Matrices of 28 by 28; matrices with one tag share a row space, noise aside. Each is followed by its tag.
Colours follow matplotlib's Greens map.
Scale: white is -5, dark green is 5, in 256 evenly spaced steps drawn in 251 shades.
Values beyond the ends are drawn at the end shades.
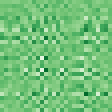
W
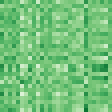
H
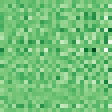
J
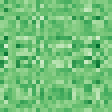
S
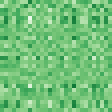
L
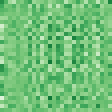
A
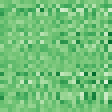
J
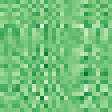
W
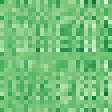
J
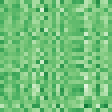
W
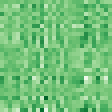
W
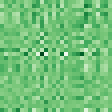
W
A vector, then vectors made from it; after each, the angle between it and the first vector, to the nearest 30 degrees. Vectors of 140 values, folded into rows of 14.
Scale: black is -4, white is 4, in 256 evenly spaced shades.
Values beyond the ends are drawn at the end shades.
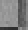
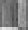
150 degrees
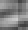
60 degrees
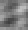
120 degrees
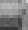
60 degrees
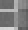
120 degrees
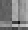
90 degrees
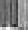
150 degrees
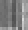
120 degrees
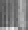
150 degrees
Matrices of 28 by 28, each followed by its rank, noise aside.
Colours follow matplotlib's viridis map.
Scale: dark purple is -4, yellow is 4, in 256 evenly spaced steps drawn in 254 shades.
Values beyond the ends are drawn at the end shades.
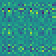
two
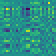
three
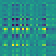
one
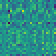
three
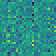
four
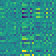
two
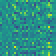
three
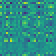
two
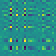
one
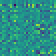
three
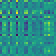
one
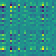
one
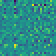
four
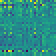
three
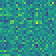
four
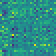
four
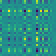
one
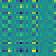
one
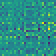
three
